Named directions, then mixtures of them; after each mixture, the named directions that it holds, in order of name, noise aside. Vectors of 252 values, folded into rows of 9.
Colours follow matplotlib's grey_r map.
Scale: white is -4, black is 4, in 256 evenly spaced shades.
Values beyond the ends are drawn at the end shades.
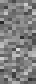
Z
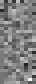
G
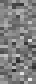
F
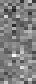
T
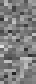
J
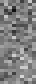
J, T.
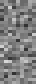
G, J.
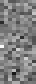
J, Z.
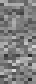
F, J.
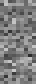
F, J.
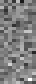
G, T.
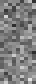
T, Z.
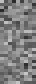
G, Z.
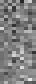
G, T.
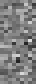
F, Z.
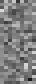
G.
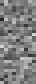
J.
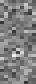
T, Z.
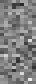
F.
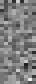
G.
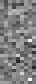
F, G.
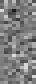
G, T.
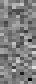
F, G.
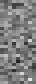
F.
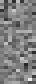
G.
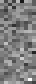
G, T.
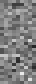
F.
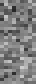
J, T.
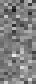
T.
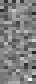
G.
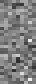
F.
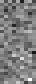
G, T.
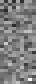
G, T.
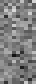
T.
